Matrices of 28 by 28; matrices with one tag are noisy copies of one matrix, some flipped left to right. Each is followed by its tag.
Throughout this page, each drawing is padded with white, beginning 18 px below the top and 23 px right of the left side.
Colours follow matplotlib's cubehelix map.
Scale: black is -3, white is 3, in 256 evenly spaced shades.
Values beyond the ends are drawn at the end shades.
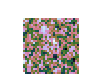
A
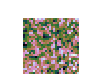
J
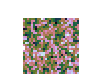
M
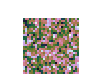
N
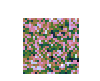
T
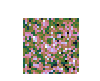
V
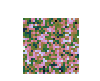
M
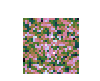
V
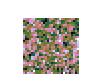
M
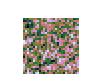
N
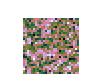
N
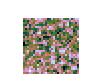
J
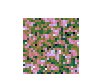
N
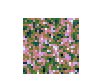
M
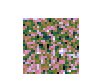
J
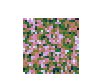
M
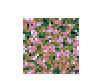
M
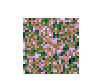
A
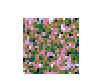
T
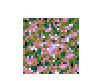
V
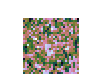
V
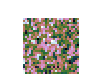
A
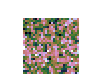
M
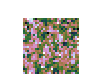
M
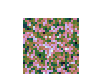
V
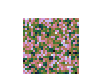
T
